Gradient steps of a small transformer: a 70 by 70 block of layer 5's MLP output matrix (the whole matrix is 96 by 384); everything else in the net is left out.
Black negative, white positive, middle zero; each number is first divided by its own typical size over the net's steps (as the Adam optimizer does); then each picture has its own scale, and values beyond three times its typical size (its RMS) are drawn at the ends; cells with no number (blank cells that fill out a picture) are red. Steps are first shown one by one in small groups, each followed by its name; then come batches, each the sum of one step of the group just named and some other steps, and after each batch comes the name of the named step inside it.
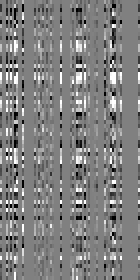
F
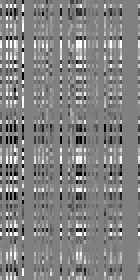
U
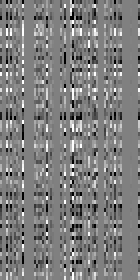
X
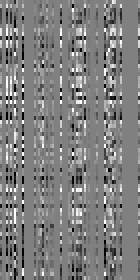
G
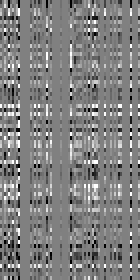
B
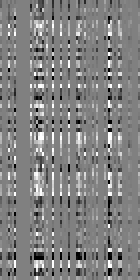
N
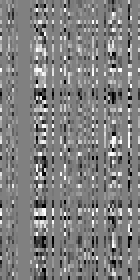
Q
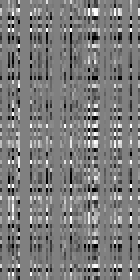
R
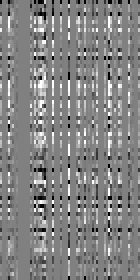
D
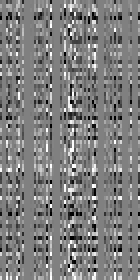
X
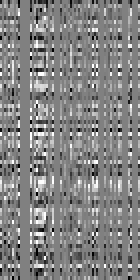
B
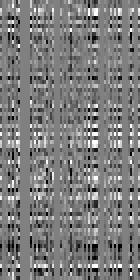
R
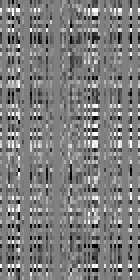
R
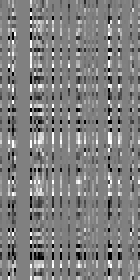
N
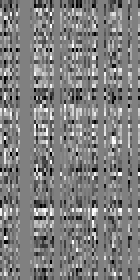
Q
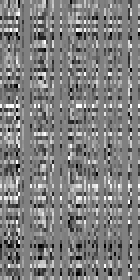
B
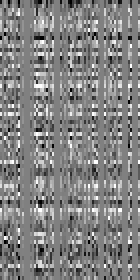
B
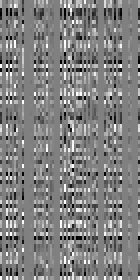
X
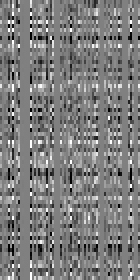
R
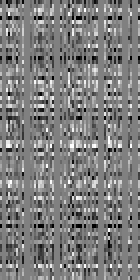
X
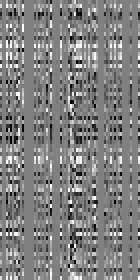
U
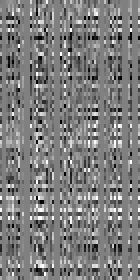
R
